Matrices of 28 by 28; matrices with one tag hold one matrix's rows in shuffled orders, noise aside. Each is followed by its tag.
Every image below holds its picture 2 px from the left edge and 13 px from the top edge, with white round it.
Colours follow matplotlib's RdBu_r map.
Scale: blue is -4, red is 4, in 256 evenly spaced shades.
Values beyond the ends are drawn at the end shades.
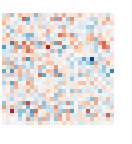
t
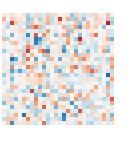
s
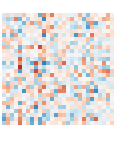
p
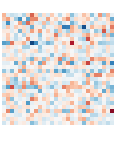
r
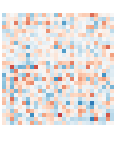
t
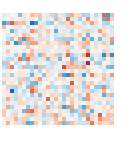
r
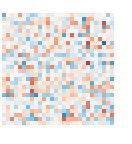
r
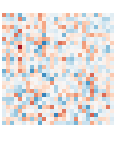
p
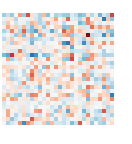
r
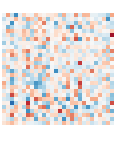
s
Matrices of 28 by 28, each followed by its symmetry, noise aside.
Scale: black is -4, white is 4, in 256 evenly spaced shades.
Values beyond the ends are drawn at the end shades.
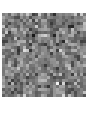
mirrored left to right.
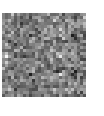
mirrored top to bottom.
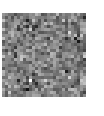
mirrored top to bottom.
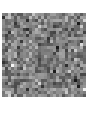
mirrored top to bottom.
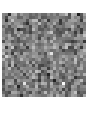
mirrored left to right.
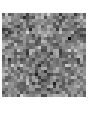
mirrored left to right.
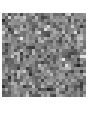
no symmetry.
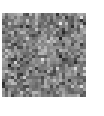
no symmetry.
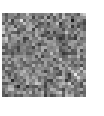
symmetric across the other diagonal.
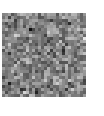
no symmetry.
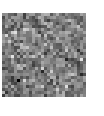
symmetric across the other diagonal.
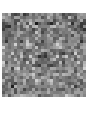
mirrored left to right.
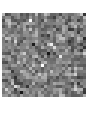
symmetric across the other diagonal.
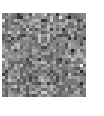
mirrored left to right.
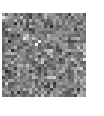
no symmetry.
